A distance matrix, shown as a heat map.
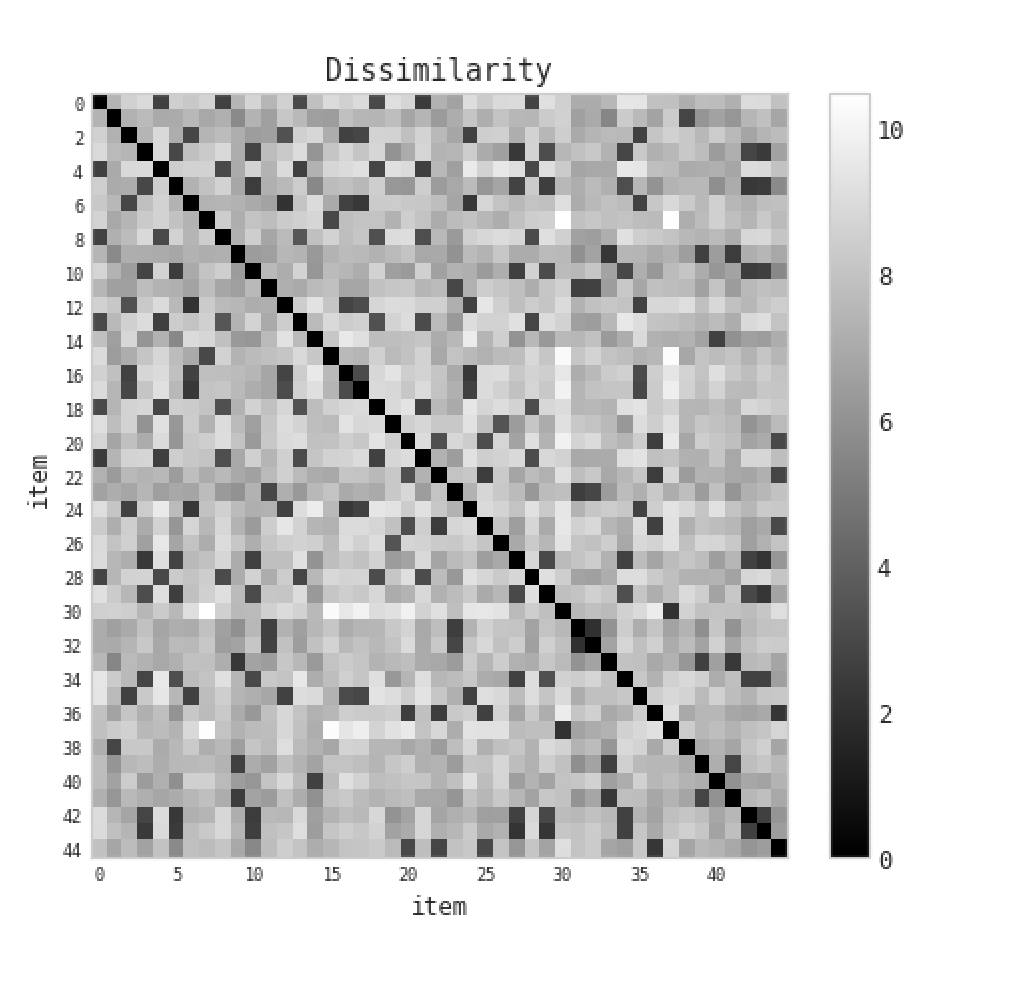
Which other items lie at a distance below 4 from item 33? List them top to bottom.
9, 39, 41
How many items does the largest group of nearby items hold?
8
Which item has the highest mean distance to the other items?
30
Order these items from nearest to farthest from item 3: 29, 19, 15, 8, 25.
29, 19, 25, 15, 8
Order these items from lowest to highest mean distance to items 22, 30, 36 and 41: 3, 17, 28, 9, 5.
9, 5, 3, 28, 17
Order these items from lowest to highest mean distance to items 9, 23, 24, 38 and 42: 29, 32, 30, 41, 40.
41, 32, 29, 40, 30
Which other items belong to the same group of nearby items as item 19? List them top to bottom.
26
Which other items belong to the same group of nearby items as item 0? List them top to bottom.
4, 8, 13, 18, 21, 28
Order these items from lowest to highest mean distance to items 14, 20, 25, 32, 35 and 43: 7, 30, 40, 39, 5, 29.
5, 29, 40, 39, 7, 30
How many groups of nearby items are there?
11
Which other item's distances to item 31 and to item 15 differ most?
32
